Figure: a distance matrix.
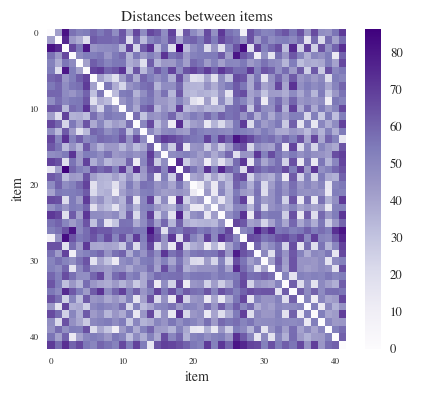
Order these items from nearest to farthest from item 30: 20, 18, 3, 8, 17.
20, 8, 17, 3, 18
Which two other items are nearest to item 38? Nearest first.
36, 1
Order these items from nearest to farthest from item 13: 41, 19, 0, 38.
38, 19, 0, 41
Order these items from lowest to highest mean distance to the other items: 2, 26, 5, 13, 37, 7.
37, 13, 7, 2, 5, 26
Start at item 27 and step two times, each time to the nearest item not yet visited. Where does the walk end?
18
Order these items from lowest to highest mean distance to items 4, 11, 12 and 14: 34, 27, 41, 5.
5, 41, 34, 27
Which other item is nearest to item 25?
8
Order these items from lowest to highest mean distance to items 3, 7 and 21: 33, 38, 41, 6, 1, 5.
6, 33, 38, 1, 41, 5
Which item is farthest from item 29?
26
